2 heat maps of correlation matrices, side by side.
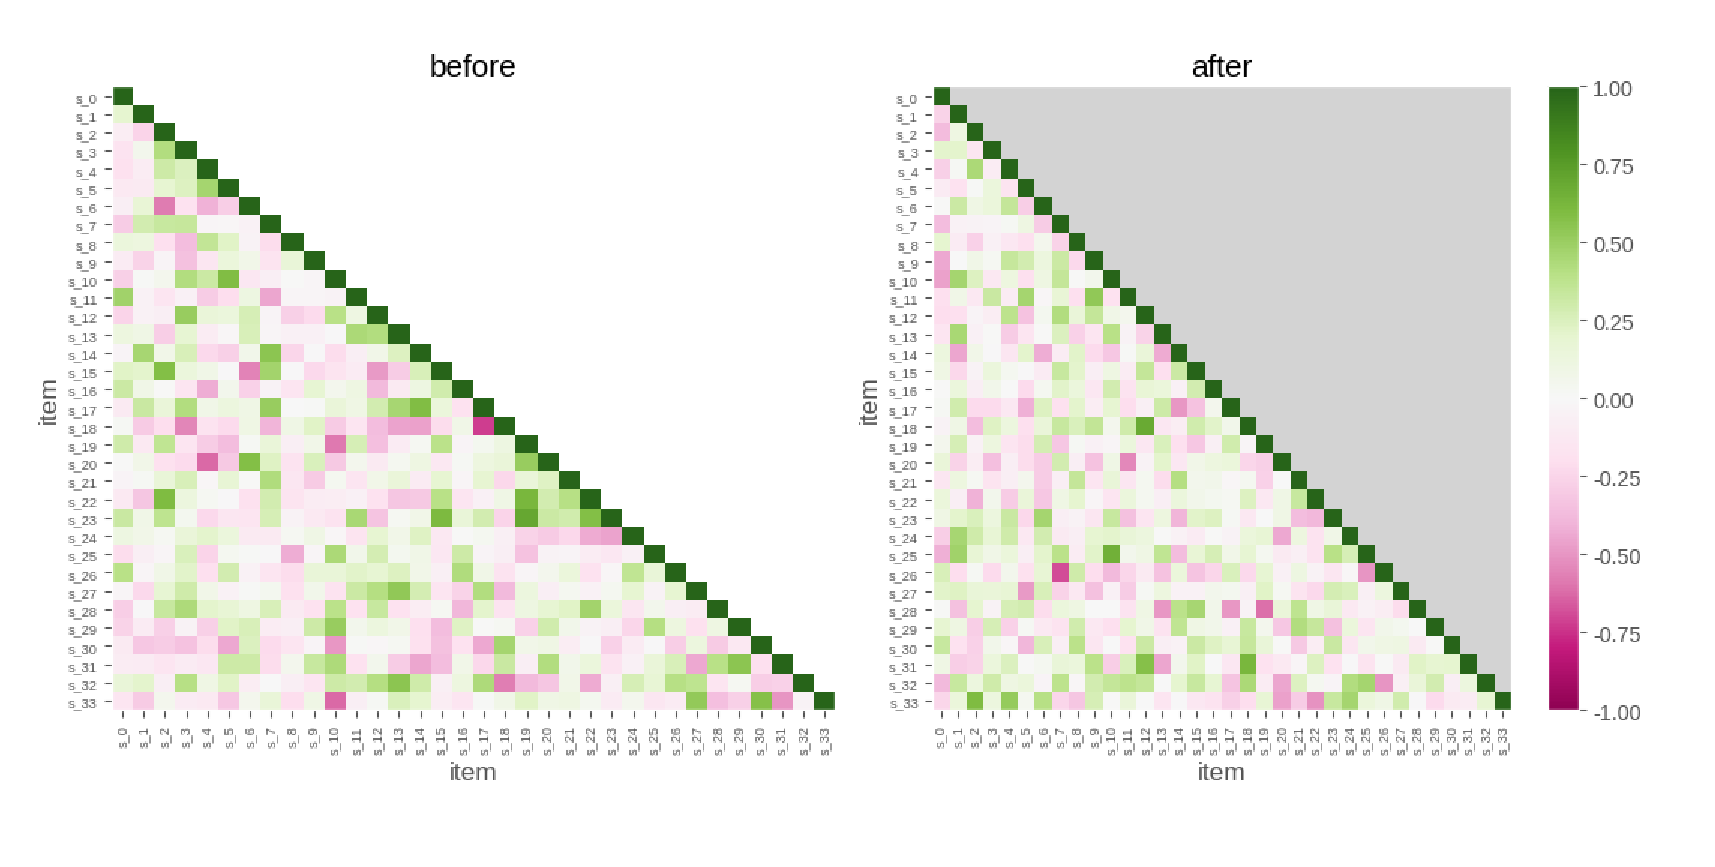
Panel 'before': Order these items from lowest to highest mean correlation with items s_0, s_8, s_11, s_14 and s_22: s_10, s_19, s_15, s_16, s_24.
s_10, s_24, s_16, s_15, s_19
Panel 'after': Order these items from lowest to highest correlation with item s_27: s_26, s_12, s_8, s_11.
s_11, s_8, s_12, s_26
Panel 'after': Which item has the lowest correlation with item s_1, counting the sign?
s_14
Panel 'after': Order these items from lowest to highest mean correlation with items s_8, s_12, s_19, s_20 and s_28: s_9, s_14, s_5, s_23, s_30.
s_5, s_9, s_23, s_14, s_30
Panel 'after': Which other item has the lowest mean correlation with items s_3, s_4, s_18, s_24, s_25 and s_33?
s_20
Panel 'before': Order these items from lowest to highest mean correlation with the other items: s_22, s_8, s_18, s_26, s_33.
s_18, s_8, s_33, s_22, s_26
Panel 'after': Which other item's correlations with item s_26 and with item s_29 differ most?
s_32
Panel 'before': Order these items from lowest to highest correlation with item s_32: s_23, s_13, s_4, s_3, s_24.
s_23, s_4, s_24, s_3, s_13
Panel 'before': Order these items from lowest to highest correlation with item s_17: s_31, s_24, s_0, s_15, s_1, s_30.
s_30, s_31, s_0, s_24, s_15, s_1
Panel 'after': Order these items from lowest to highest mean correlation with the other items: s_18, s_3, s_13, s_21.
s_13, s_21, s_3, s_18
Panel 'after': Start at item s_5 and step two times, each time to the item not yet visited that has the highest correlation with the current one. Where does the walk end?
s_9
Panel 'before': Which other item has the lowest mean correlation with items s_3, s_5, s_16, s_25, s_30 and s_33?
s_8
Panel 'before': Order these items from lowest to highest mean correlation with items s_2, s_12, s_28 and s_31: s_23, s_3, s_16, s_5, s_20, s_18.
s_16, s_18, s_23, s_20, s_5, s_3
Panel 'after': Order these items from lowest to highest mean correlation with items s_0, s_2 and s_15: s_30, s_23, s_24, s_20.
s_24, s_20, s_30, s_23
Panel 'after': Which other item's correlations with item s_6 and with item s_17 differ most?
s_33
